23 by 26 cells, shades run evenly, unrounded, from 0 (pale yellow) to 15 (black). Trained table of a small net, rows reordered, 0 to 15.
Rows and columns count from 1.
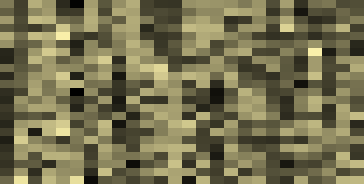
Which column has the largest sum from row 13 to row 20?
1
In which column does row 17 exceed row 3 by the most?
3
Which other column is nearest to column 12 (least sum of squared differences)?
11
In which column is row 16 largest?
9
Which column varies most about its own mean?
6
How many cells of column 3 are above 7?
10
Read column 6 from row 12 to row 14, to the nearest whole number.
15 12 13
